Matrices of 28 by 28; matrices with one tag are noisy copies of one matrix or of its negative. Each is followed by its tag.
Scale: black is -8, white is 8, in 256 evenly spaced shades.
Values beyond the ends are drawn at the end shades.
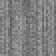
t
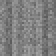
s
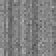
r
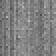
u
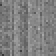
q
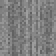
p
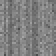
r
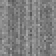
p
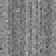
p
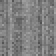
t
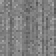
t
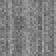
t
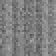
s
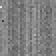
p
